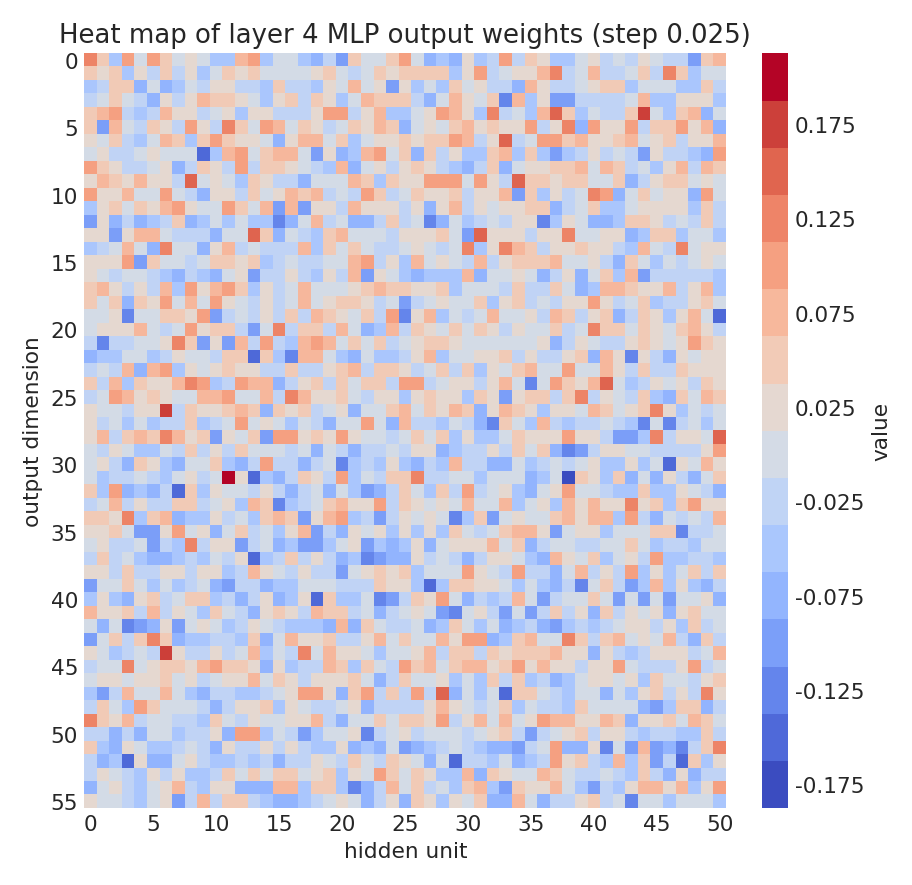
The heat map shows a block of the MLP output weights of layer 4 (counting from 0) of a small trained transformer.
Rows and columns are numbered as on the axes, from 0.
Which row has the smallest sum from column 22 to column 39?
51
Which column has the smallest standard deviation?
19
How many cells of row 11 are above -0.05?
43
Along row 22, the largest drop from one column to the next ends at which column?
13
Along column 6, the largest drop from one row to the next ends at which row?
27
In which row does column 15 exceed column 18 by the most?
7
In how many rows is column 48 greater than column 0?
21
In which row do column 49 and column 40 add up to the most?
10
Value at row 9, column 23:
-0.05
